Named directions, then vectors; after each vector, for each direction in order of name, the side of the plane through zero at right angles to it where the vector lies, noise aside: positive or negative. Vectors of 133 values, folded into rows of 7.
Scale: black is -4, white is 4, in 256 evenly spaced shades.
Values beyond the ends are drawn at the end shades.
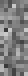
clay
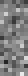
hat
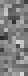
negative, positive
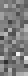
positive, positive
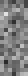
positive, positive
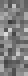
positive, positive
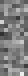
negative, positive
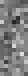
negative, positive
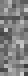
negative, positive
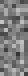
negative, positive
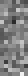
negative, positive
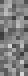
negative, positive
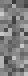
positive, positive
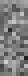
negative, negative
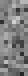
positive, negative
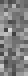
positive, positive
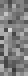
positive, positive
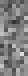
positive, positive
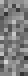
negative, negative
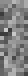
negative, negative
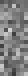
positive, positive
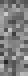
positive, positive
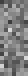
positive, positive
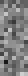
positive, positive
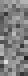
negative, negative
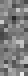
negative, positive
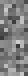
negative, positive
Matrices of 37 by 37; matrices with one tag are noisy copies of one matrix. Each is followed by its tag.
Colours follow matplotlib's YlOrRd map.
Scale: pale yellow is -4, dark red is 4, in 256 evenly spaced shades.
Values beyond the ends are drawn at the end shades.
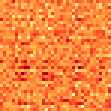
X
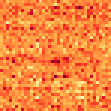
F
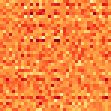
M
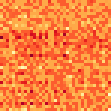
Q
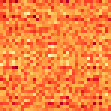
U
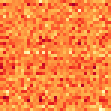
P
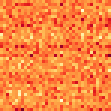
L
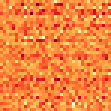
M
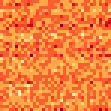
L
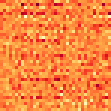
M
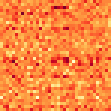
F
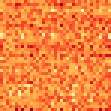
L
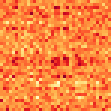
F
